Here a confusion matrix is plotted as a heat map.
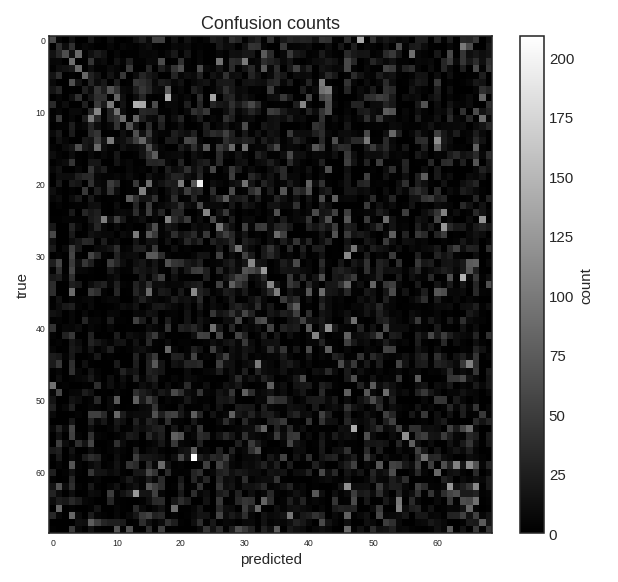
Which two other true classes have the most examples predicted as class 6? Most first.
11, 67
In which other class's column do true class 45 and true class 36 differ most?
65
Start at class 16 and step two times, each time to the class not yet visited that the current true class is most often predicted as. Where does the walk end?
38
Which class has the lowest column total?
2
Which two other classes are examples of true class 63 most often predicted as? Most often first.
13, 41
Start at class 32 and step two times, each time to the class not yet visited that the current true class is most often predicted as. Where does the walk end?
64
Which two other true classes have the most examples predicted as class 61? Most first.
26, 24
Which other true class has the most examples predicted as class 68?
34
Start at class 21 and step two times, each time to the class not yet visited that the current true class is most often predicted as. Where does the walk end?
60
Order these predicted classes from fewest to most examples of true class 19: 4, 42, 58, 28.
42, 4, 28, 58
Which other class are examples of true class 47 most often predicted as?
57
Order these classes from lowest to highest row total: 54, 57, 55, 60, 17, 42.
42, 57, 17, 60, 54, 55
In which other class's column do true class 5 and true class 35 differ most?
22
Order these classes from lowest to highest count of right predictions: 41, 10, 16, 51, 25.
51, 25, 16, 10, 41
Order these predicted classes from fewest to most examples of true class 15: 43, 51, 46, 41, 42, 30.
43, 51, 46, 42, 41, 30
